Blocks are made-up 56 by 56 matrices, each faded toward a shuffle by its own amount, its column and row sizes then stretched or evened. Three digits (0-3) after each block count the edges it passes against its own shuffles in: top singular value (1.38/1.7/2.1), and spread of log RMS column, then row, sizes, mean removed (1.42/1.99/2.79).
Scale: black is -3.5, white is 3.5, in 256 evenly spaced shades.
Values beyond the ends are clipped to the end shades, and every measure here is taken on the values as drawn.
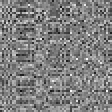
3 0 2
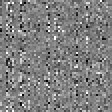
1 3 1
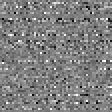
0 0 3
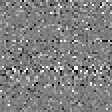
2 0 2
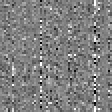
2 3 0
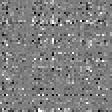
1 2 3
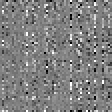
2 3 2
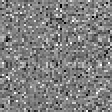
2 1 0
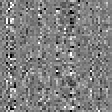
3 3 0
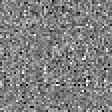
1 0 1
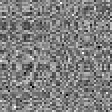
3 1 0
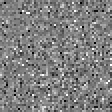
1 1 1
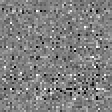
2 1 2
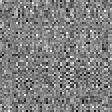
3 1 1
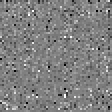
0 2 1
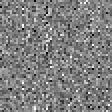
1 2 0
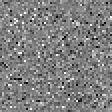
0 0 1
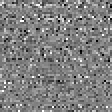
2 0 3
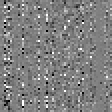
1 3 0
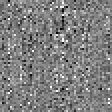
2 2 0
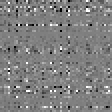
2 2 3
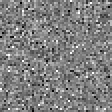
0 0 0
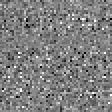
0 0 2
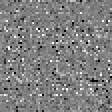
0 1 2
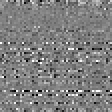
3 0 3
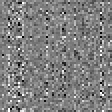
2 3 1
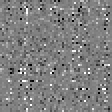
0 2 2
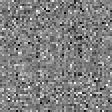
2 1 1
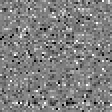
2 0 1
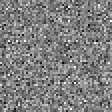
0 0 1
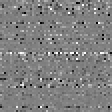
1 1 3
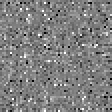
1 1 2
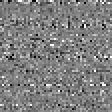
0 0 3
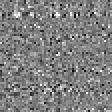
2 0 2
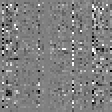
2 3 2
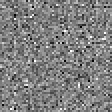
0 1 1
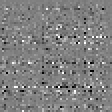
1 2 3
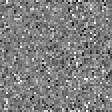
1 1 0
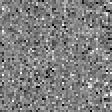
1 2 0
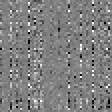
3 3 1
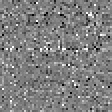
2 1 1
